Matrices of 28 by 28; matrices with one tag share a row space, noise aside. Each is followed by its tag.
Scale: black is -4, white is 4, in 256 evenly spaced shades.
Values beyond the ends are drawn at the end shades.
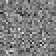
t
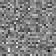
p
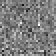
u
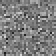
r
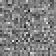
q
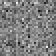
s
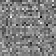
u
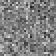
q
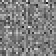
s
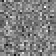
t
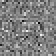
u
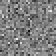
p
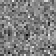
q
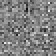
q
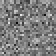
p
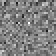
s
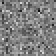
u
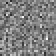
t
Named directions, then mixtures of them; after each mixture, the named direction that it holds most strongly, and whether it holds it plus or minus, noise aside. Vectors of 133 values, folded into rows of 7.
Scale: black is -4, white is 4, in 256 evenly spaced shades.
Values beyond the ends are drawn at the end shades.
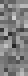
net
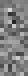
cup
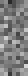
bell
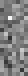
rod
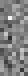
rod, plus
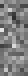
net, minus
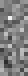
rod, plus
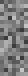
net, plus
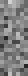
bell, minus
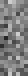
bell, minus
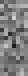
net, plus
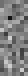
rod, minus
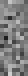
bell, minus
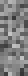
net, minus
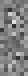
cup, minus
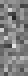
net, minus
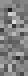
cup, minus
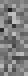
cup, minus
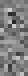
cup, plus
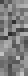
net, plus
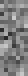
net, plus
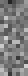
bell, plus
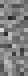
rod, minus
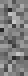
cup, minus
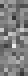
net, minus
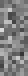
cup, plus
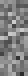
cup, minus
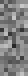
net, plus
